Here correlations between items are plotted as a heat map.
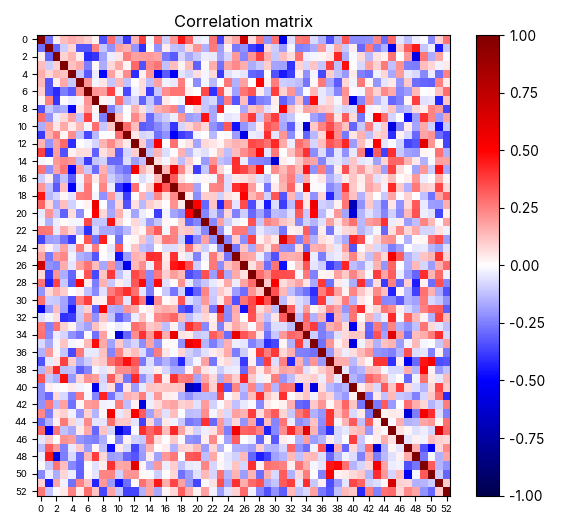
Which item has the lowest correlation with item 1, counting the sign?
45
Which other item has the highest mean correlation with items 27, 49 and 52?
9
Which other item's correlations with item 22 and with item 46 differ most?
44
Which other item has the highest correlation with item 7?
19
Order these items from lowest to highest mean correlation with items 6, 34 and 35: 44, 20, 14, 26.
14, 44, 20, 26
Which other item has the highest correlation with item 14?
25
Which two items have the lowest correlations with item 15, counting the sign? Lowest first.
4, 20
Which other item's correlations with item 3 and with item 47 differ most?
37
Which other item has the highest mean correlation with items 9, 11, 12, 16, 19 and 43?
49
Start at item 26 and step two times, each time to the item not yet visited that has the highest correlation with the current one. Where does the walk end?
18
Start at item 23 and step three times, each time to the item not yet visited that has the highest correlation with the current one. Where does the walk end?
41
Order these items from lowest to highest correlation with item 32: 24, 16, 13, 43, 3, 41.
3, 24, 43, 41, 13, 16
